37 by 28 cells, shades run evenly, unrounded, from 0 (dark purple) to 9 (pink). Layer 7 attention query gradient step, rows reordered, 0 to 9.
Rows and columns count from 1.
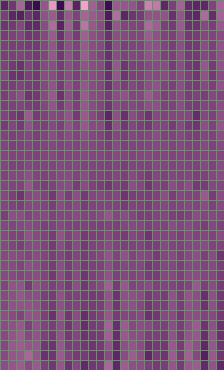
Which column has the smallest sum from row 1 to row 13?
14
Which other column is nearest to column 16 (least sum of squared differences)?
3
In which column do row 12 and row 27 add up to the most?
4
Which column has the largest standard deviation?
11
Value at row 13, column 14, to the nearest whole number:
2
